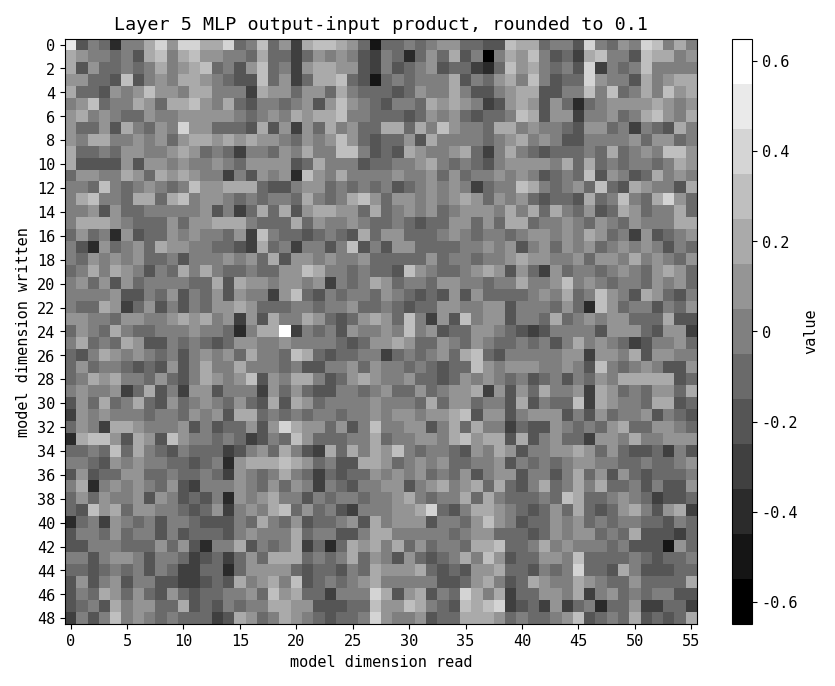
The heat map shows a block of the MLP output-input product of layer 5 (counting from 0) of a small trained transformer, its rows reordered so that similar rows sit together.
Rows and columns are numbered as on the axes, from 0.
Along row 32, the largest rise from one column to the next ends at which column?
4
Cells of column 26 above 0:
8
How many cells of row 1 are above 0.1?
14
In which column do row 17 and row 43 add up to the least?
2
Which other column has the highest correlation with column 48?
53
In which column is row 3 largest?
46
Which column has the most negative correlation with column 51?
27
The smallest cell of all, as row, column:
1, 37
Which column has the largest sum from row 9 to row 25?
21
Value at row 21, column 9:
0.1
